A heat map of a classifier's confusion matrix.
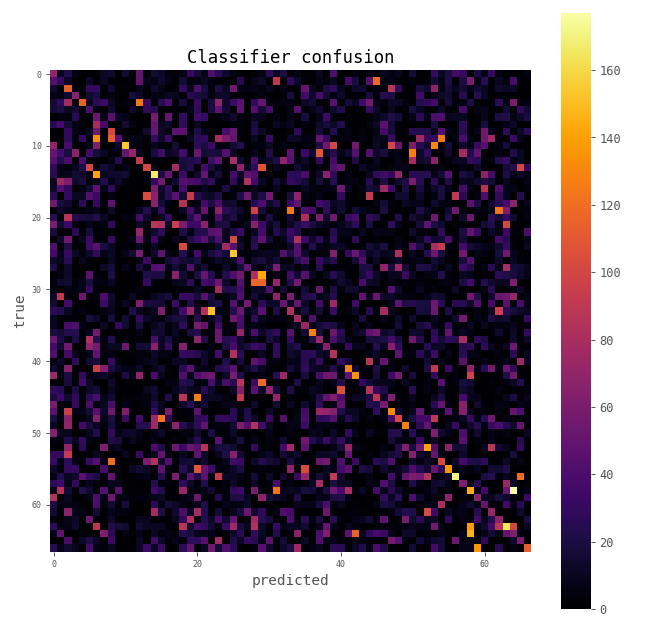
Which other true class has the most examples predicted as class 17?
21
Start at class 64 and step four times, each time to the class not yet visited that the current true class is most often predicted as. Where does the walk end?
45
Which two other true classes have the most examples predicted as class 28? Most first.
29, 19
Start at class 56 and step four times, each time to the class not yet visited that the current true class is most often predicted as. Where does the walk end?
48
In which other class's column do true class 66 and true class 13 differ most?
59
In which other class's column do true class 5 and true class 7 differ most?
6
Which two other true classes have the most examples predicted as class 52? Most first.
61, 56
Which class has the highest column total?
2
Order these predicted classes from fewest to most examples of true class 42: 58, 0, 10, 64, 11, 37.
11, 10, 37, 64, 0, 58
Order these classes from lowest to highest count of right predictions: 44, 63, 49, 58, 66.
44, 66, 49, 58, 63
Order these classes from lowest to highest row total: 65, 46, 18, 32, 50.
50, 46, 65, 18, 32
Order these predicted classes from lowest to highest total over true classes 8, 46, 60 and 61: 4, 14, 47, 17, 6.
4, 47, 17, 6, 14
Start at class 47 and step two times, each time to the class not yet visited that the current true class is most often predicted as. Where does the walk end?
53
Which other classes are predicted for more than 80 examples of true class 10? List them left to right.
39, 47, 53
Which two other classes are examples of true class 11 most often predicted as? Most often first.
50, 37
